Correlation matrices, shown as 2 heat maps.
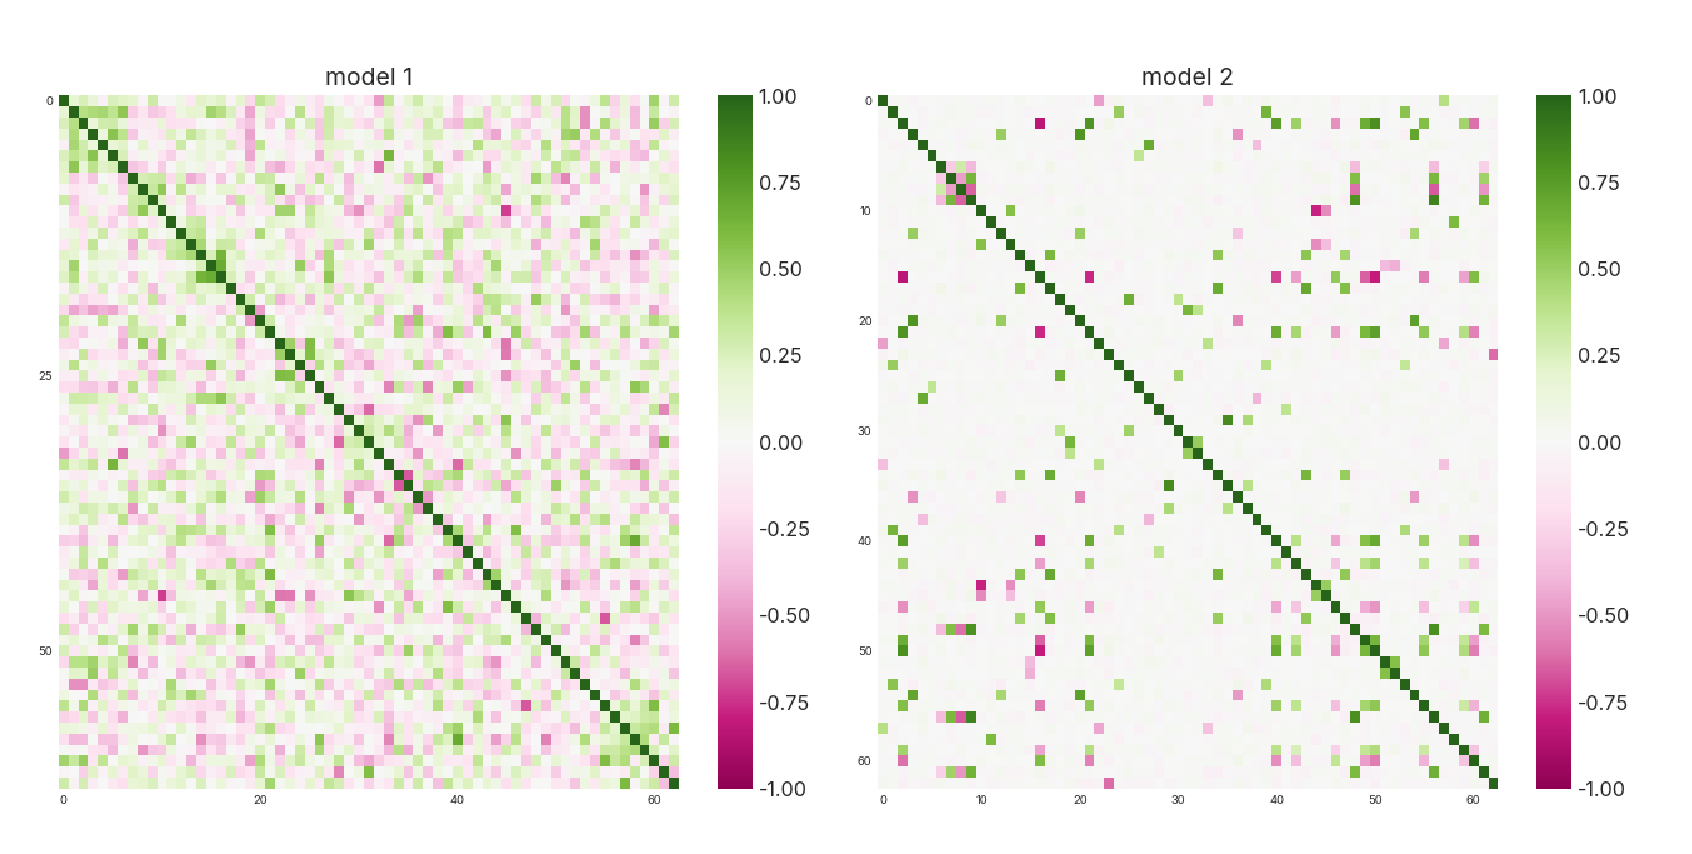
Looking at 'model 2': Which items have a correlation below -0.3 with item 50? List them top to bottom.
16, 46, 60
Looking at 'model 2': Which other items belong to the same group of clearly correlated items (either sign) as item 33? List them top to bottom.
0, 22, 57
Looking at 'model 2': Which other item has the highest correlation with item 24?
1
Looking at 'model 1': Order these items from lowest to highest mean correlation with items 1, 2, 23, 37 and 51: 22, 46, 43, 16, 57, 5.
43, 46, 57, 22, 16, 5
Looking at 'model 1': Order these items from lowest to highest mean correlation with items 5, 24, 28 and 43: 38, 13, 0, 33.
13, 38, 33, 0
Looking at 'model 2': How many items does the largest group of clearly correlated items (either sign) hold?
11
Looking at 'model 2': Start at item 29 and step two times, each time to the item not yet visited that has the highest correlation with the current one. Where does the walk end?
37
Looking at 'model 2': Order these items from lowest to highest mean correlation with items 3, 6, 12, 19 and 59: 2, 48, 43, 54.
48, 43, 2, 54
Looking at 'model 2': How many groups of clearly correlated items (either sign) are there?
16
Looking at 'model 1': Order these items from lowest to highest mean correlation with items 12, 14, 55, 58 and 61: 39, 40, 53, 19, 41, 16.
41, 19, 16, 53, 39, 40
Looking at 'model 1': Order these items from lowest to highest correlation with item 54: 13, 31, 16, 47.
16, 47, 31, 13
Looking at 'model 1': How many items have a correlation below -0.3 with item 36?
4
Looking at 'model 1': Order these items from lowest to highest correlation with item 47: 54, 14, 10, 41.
10, 14, 54, 41
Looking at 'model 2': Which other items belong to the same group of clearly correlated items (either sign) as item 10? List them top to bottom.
13, 44, 45
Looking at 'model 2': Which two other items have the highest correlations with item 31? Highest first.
19, 32
